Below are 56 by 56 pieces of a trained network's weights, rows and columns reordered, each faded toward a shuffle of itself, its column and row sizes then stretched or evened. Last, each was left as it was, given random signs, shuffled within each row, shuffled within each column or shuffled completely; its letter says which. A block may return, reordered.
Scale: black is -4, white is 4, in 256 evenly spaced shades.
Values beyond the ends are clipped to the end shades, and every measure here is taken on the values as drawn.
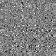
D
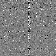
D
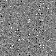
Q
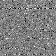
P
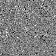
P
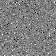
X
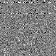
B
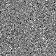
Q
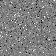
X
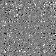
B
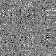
D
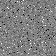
X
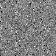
Q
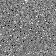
X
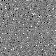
P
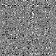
D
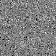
P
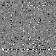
B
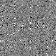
B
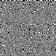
D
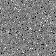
X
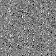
Q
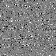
P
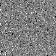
Q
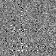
B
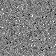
X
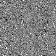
Q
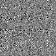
B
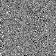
Q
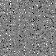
Q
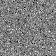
X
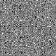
D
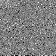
P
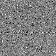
P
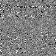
B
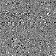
D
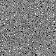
Q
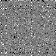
D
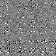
B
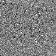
Q
